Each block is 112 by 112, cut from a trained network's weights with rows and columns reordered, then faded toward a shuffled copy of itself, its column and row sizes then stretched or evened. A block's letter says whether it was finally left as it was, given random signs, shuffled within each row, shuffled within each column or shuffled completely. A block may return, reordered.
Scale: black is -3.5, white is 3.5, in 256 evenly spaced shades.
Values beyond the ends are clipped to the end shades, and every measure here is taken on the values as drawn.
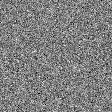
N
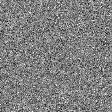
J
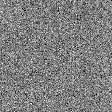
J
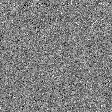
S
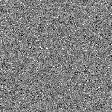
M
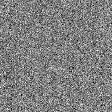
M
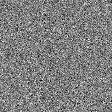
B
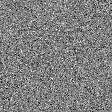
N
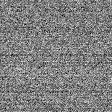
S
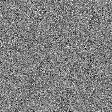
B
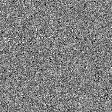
B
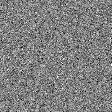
B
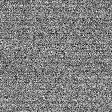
S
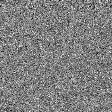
S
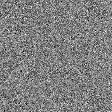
B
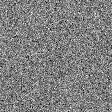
N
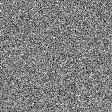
N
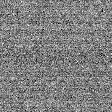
S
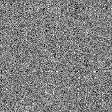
M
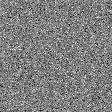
N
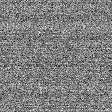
S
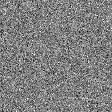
J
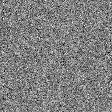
J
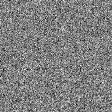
M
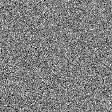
J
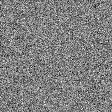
J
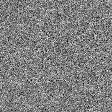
S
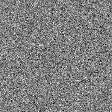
J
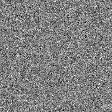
B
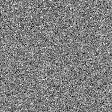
S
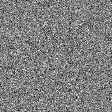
J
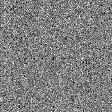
M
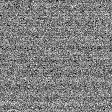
S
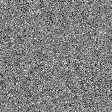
S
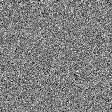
S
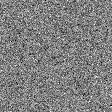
N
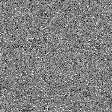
B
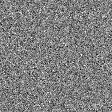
S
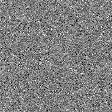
B
